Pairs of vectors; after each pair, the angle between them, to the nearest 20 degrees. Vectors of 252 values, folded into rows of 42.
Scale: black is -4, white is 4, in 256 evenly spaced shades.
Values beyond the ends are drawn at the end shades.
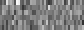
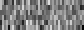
120 degrees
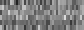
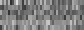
160 degrees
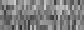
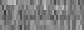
40 degrees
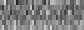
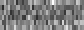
40 degrees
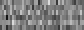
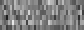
40 degrees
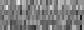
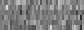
20 degrees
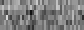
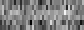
100 degrees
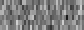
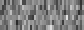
160 degrees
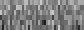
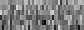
20 degrees
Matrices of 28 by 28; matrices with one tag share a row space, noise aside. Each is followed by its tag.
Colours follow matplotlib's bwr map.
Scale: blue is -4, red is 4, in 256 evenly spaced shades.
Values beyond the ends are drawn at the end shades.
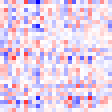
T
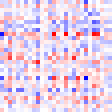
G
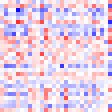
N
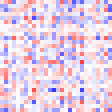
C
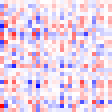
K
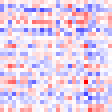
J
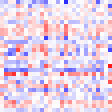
N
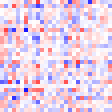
T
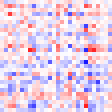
J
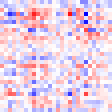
J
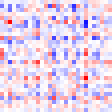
G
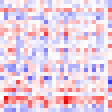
N
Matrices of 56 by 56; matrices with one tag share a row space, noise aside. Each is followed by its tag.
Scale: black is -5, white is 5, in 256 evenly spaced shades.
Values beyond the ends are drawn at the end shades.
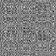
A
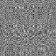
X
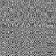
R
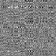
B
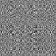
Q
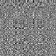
X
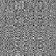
X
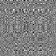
X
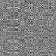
B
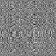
Q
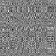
R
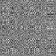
R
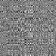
B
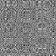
A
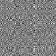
Q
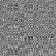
B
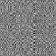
Q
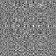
X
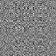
X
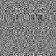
X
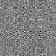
X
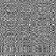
A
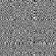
Q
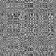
B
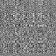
X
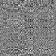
B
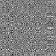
R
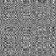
A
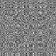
X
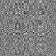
X
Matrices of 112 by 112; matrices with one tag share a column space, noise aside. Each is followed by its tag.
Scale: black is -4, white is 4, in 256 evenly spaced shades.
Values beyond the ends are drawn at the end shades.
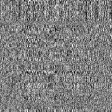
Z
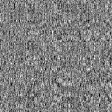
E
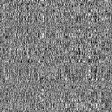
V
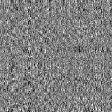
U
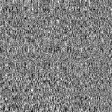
U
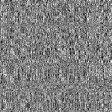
V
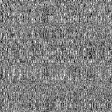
V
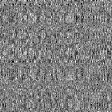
V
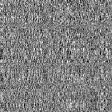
V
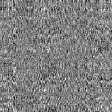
U
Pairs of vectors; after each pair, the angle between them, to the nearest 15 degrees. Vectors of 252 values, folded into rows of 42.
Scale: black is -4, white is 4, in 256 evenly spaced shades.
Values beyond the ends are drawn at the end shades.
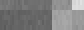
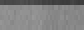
105 degrees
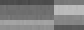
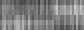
45 degrees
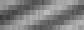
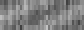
135 degrees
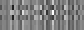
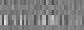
120 degrees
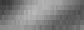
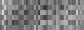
120 degrees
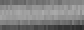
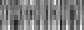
105 degrees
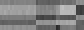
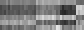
165 degrees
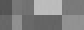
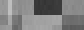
165 degrees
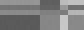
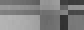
165 degrees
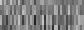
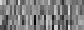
30 degrees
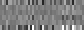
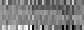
150 degrees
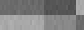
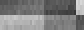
15 degrees
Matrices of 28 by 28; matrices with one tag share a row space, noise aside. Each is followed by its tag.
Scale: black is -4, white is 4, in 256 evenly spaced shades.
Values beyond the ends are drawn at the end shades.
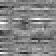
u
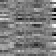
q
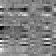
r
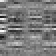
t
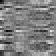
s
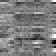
q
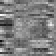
s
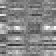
t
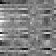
r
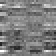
t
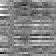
u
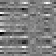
r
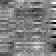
q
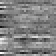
u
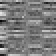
t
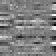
q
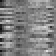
s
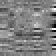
q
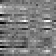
r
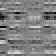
t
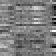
q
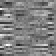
s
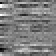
u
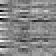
u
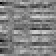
u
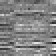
q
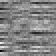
u
